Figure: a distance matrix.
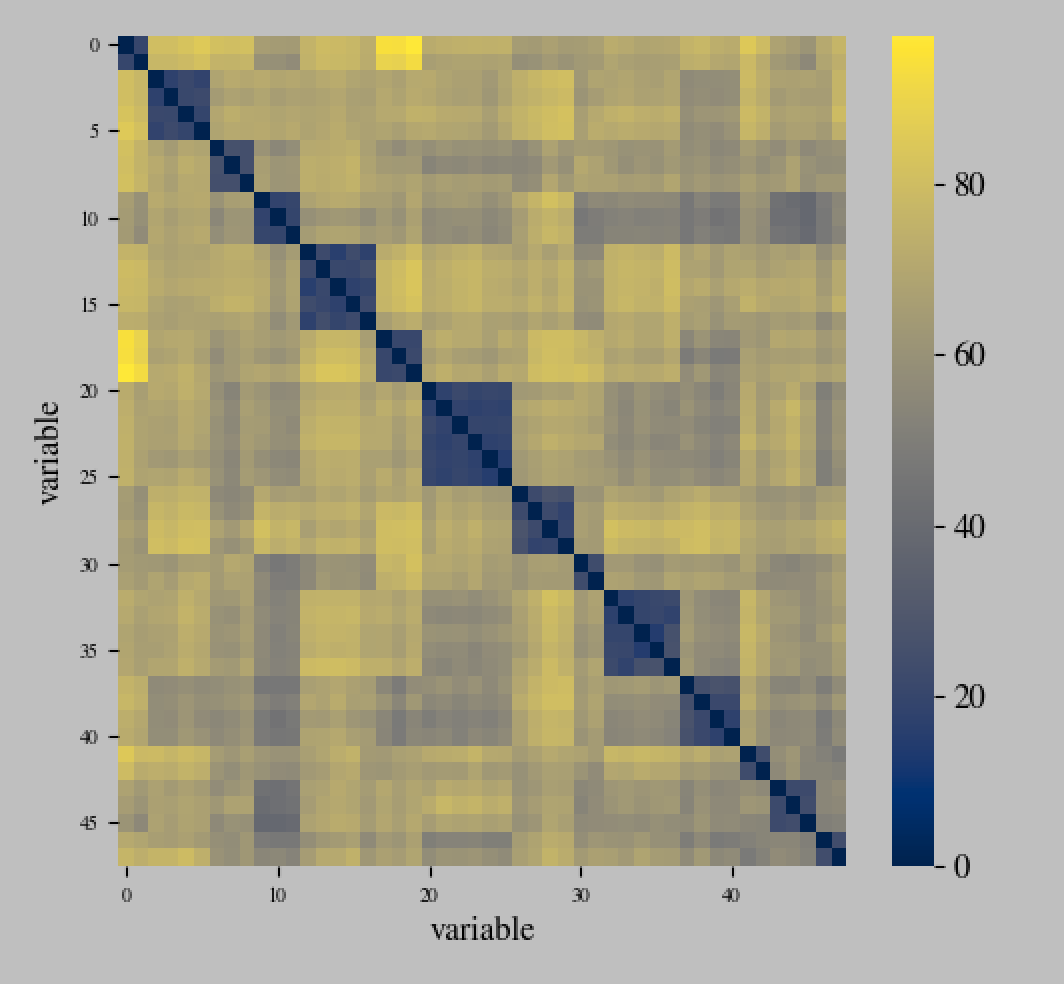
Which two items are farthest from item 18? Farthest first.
0, 1
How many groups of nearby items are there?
14
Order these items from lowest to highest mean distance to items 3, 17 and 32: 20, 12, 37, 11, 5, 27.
5, 37, 11, 20, 12, 27
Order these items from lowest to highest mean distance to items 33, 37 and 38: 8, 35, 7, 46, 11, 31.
35, 11, 46, 7, 8, 31
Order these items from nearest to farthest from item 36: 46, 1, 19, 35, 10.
35, 10, 46, 1, 19
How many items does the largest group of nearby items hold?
6
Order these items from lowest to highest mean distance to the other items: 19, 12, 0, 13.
12, 13, 19, 0
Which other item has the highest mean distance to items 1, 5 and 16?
19
